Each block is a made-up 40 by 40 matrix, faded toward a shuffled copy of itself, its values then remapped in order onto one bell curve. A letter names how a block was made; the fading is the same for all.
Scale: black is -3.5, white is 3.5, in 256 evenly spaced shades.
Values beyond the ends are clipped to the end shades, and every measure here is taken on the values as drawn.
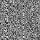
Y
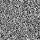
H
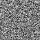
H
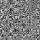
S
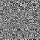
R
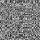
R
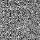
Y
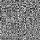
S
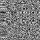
R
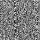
Y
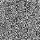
Y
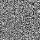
Y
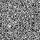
H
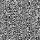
Y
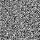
Y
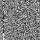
Y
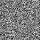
H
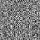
S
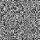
S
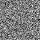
Y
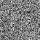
Y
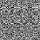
R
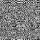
R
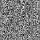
Y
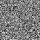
H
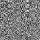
S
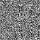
Y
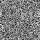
H
